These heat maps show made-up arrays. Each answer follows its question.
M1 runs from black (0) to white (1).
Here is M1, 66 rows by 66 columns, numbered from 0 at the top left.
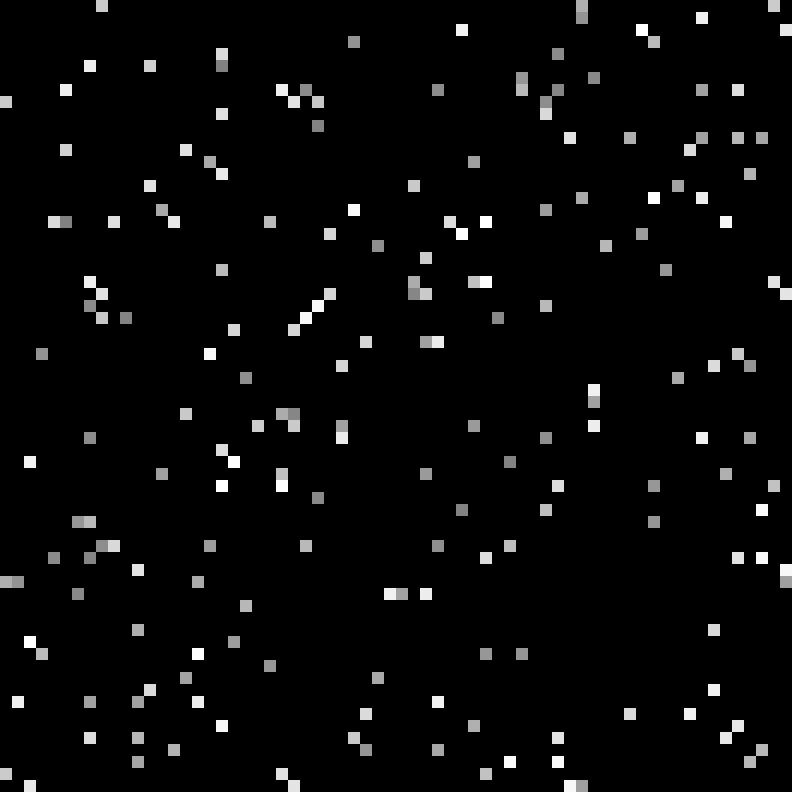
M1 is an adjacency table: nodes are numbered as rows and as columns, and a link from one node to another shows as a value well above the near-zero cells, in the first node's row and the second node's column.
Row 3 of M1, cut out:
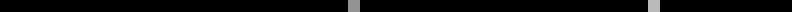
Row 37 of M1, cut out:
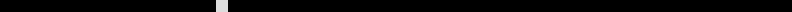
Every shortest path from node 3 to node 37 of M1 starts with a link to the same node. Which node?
node 54
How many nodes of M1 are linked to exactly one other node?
8
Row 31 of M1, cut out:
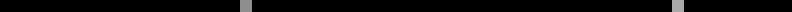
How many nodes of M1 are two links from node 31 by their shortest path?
2
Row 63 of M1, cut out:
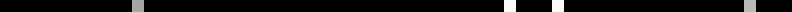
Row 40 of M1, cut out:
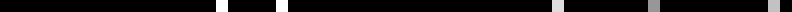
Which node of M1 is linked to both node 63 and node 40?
node 46
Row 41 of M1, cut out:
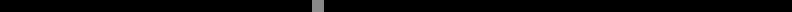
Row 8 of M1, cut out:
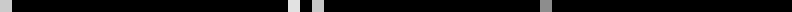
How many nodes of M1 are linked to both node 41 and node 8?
1
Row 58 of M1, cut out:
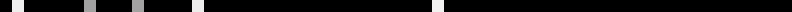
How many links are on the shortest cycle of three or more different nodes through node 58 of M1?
3
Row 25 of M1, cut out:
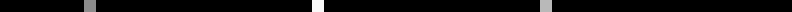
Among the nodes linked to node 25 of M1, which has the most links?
node 7
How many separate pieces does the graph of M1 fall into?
3
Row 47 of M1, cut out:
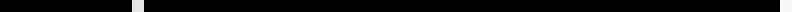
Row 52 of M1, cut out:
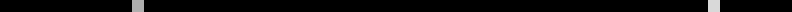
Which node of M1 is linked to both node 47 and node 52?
node 11
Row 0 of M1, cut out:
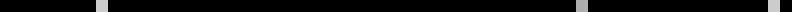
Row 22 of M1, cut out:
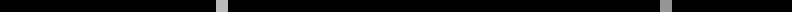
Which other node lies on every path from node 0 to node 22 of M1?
node 18
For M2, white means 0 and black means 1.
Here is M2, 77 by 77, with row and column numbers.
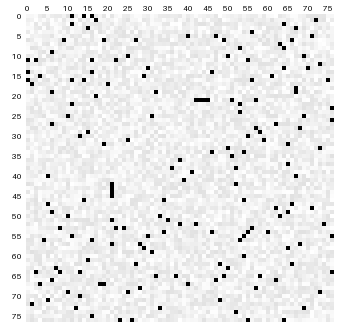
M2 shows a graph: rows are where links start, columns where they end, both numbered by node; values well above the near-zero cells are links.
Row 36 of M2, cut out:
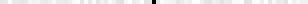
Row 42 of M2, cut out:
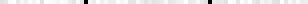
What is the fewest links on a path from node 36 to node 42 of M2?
3
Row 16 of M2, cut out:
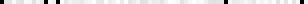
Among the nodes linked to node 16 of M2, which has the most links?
node 11
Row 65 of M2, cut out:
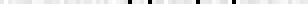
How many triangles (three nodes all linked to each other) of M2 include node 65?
0
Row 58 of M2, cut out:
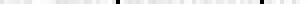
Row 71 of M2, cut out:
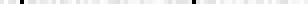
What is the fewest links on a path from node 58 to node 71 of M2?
7
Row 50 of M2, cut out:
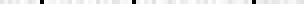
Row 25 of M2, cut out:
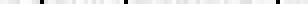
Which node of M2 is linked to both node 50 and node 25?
node 10
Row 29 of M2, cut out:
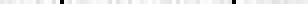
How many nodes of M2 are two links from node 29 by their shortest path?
3
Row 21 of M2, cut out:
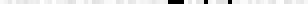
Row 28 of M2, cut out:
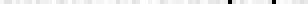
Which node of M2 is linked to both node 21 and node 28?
node 57
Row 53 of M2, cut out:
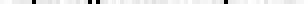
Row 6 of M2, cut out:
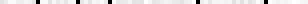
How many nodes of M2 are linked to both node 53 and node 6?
0
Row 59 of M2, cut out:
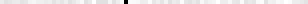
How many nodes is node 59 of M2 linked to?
1
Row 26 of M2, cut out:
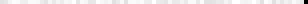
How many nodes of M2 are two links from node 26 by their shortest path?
3
